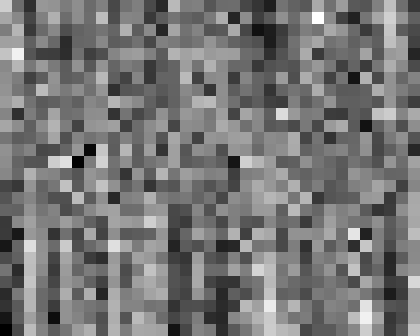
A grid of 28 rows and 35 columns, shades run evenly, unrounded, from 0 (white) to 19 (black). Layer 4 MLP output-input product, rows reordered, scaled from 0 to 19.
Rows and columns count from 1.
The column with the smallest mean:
3
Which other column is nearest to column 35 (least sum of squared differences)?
14
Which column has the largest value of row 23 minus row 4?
33
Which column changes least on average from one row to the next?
16
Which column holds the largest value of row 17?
10
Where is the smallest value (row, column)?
2, 27
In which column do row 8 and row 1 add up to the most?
23
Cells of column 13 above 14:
4
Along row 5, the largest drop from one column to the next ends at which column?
15
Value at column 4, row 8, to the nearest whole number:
5
